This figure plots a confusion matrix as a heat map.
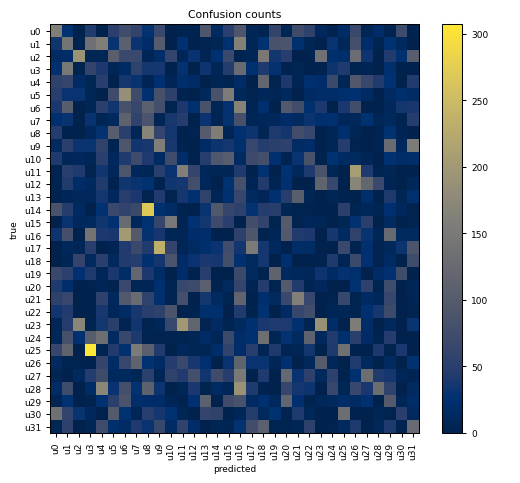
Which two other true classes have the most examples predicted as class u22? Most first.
u24, u10
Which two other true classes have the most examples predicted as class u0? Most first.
u30, u14
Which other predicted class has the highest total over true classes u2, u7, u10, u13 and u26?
u6
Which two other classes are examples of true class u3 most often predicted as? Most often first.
u1, u16
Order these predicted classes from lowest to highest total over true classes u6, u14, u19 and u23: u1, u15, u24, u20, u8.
u24, u15, u20, u1, u8
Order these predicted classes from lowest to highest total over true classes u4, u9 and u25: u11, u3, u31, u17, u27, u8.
u11, u27, u17, u8, u31, u3
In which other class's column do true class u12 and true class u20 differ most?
u26
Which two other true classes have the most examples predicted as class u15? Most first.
u5, u10
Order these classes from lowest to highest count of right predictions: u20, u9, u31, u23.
u20, u31, u9, u23
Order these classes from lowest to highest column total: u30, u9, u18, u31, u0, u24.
u30, u24, u31, u0, u18, u9
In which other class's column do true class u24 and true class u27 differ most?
u16
